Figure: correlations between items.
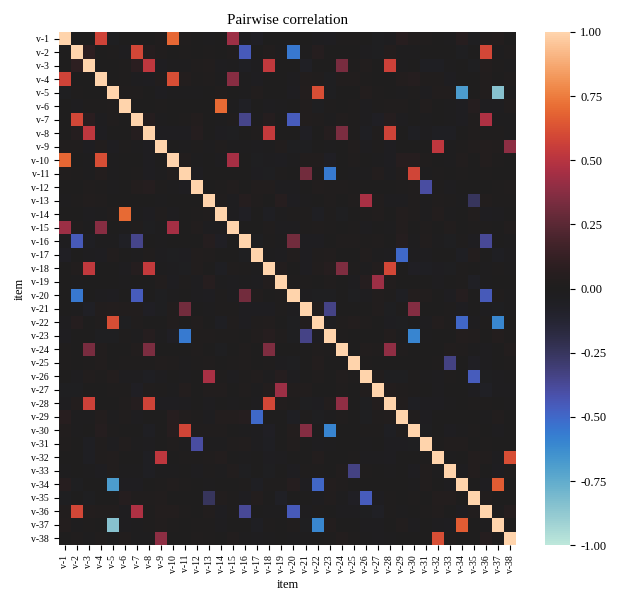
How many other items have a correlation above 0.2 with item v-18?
4
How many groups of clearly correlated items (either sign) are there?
12
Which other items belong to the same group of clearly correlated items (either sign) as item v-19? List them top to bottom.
v-27
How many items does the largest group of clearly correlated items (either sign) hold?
5
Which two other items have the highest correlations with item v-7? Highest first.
v-2, v-36
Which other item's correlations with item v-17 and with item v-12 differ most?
v-29
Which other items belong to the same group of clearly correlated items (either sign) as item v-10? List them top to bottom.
v-1, v-4, v-15
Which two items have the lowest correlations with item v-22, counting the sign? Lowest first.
v-37, v-34
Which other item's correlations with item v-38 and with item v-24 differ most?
v-32
